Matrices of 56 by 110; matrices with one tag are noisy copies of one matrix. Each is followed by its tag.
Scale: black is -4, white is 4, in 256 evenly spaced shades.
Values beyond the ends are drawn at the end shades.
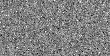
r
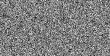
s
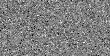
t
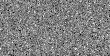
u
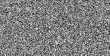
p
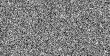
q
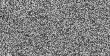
s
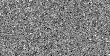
p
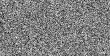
s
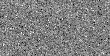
s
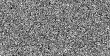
s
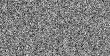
t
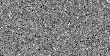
p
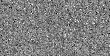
u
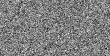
p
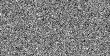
p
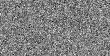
p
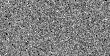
q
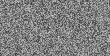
p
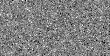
p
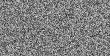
r
